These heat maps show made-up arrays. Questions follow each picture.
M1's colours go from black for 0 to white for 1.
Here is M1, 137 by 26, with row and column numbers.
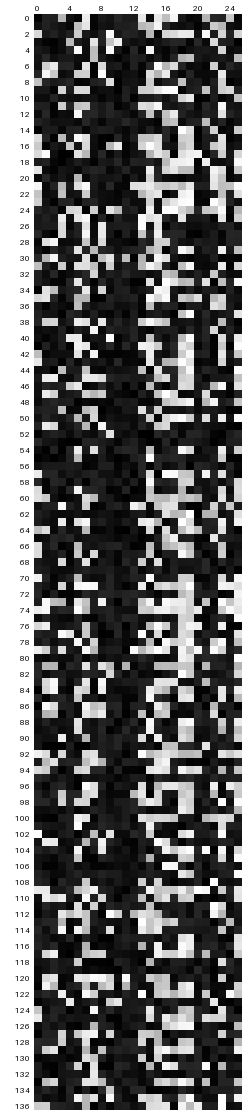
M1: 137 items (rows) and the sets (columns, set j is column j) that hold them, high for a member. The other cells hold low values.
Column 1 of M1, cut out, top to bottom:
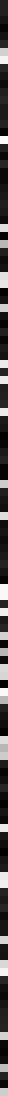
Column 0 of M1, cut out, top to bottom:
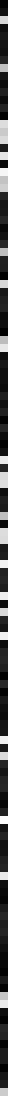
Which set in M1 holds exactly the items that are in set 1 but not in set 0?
2
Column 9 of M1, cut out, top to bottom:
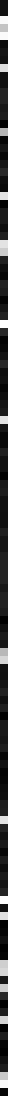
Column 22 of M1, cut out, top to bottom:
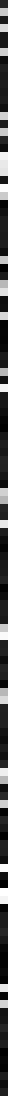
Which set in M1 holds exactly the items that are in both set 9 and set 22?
10
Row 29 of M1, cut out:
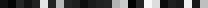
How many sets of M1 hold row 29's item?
8
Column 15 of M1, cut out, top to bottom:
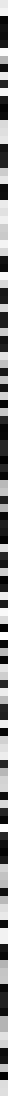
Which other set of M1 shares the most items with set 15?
6
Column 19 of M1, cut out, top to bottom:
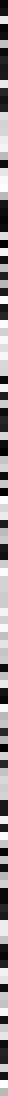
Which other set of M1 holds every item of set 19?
18
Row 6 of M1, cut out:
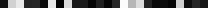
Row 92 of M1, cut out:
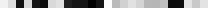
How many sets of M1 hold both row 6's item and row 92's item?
5
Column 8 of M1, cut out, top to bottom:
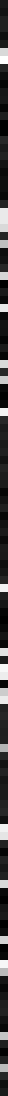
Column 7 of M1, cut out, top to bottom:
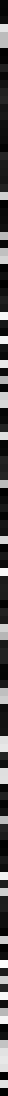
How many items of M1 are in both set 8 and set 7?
8
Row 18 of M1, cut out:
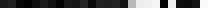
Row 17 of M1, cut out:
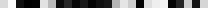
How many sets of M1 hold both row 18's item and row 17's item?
4
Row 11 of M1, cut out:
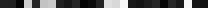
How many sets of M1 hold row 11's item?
7
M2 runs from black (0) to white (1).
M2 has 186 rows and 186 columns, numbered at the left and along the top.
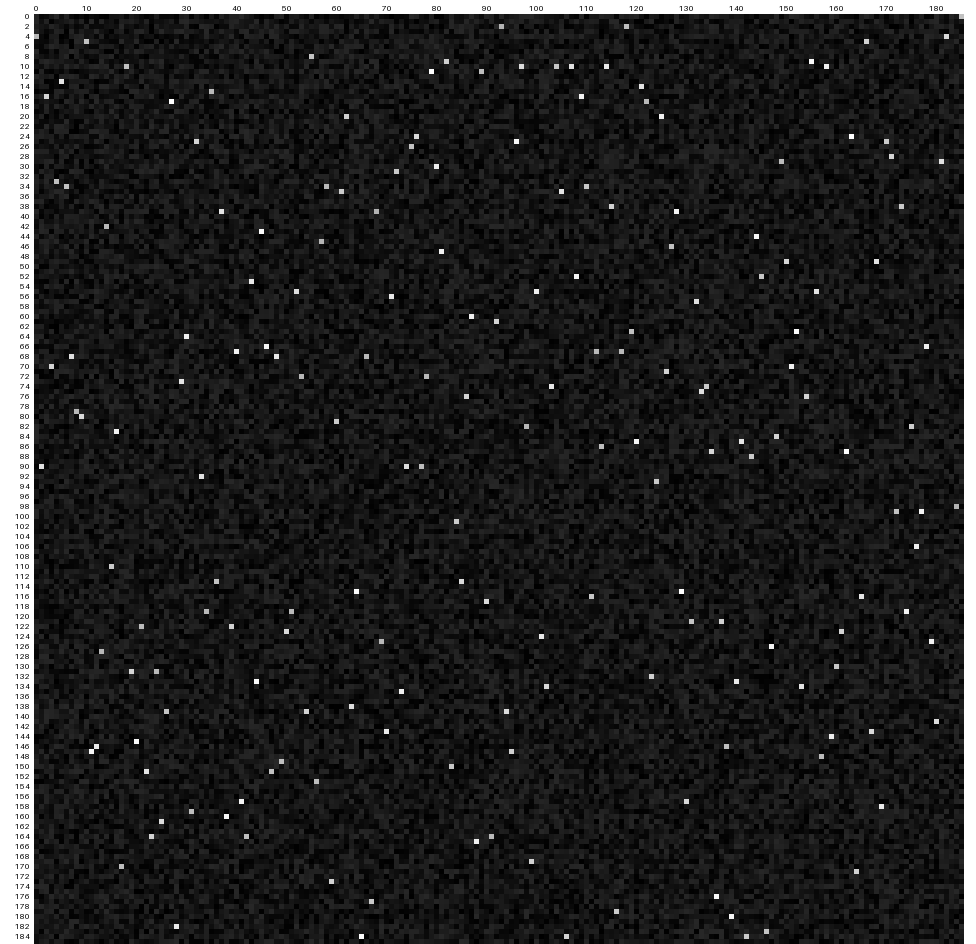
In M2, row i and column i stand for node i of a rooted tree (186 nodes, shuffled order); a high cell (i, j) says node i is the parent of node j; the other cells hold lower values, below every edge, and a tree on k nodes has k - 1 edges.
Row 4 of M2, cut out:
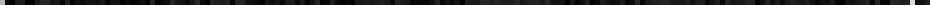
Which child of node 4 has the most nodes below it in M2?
182
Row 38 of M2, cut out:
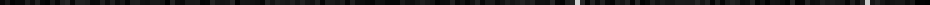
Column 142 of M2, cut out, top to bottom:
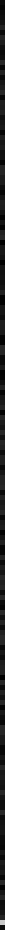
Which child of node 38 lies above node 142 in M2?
115
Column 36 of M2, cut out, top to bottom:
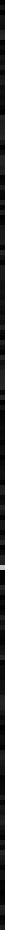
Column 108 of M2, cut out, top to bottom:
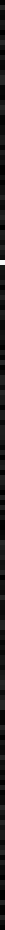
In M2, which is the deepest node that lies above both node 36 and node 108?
113
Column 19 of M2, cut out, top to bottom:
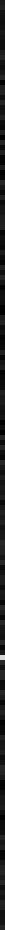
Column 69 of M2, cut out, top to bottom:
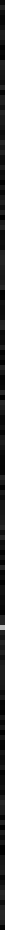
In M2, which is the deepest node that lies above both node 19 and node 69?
131
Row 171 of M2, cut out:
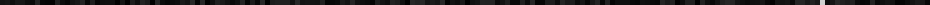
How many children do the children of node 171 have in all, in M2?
3
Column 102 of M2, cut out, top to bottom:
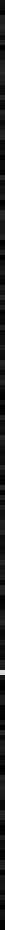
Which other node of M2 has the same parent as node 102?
153
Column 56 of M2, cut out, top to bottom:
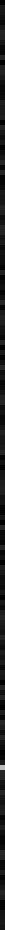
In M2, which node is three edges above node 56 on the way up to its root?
74
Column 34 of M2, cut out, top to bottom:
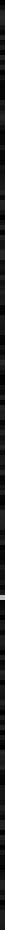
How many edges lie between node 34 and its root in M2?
5
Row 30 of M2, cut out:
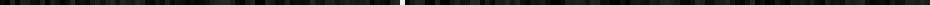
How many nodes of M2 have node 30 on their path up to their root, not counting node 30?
12
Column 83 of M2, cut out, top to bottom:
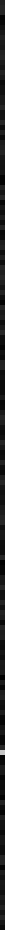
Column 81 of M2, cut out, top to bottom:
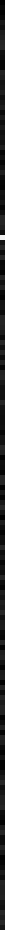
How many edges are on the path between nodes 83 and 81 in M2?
9
